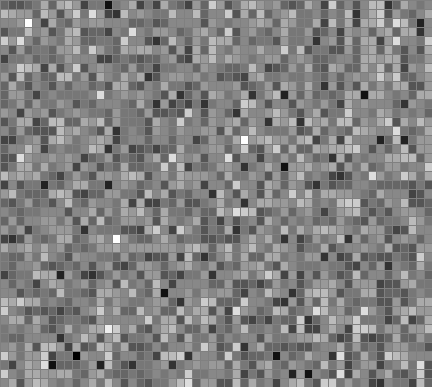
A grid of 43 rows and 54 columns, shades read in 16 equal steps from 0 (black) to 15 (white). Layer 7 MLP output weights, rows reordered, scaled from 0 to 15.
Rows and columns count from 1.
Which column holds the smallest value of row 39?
31
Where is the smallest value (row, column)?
40, 10
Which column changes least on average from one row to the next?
54
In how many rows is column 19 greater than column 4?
13
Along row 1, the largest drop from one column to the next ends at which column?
49
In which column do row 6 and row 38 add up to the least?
43
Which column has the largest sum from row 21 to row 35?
34
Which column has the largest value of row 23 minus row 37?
44
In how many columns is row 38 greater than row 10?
25
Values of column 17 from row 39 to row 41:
5 8 3
